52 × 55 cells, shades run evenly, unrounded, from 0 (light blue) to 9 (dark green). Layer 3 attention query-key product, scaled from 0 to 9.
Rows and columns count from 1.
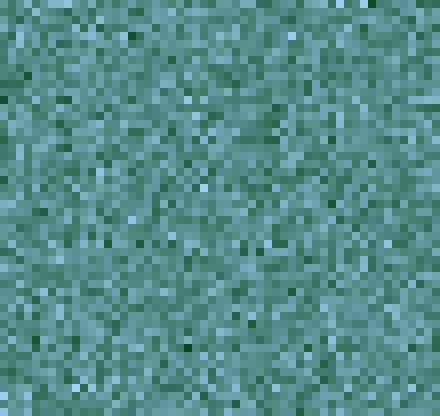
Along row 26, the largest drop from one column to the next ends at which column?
43
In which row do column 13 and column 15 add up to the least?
22
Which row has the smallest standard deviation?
9
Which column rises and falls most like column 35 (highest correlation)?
27
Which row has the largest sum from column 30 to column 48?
23
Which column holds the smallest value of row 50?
1
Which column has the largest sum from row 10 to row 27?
42
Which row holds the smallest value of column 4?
50
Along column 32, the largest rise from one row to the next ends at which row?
41
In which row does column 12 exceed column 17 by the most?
37
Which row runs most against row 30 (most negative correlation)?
49
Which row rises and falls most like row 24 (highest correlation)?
13
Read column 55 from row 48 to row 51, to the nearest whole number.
5 3 6 4
